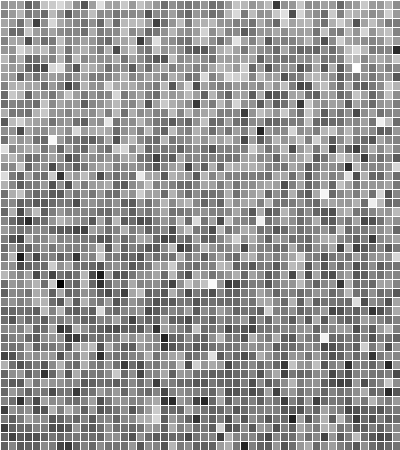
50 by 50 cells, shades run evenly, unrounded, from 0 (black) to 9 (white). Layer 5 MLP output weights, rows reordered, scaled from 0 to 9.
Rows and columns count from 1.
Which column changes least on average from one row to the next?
12
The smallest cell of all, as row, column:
32, 8
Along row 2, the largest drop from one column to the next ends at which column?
37
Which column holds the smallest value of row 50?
31
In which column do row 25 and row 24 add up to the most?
33
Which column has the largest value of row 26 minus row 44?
49
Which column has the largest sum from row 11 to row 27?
18
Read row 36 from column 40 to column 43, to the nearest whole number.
6 3 5 4
